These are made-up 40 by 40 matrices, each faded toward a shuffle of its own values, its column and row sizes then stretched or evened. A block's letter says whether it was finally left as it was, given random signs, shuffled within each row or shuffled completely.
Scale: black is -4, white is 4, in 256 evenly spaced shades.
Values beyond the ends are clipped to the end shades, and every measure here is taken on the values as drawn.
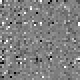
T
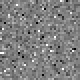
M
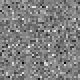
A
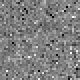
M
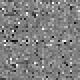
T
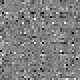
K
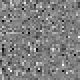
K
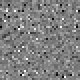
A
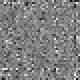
T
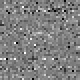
A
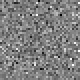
A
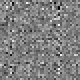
K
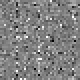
T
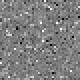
M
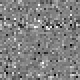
T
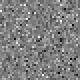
M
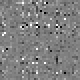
T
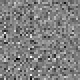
K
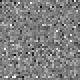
A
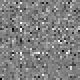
T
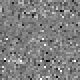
A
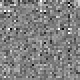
T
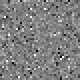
M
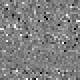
A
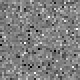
M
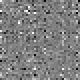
K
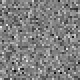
M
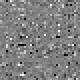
K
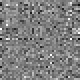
K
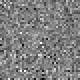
A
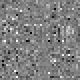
K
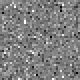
M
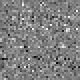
A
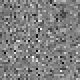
K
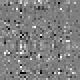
K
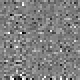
K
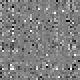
K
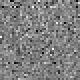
A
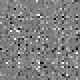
K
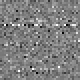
A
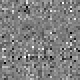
K
